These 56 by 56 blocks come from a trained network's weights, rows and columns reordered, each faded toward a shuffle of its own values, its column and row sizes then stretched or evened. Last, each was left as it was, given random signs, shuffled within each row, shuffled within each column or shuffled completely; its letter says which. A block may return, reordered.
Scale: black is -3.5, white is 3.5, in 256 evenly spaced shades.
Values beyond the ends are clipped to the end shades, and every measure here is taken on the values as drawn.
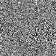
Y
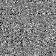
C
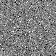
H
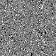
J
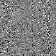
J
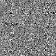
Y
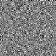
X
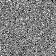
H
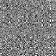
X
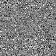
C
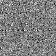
C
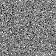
H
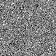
H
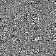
Y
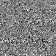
C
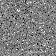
H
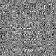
X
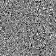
J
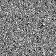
H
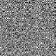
X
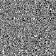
Y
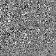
Y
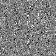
J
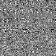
Y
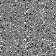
J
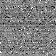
C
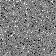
H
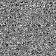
C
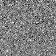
C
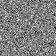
H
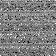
C
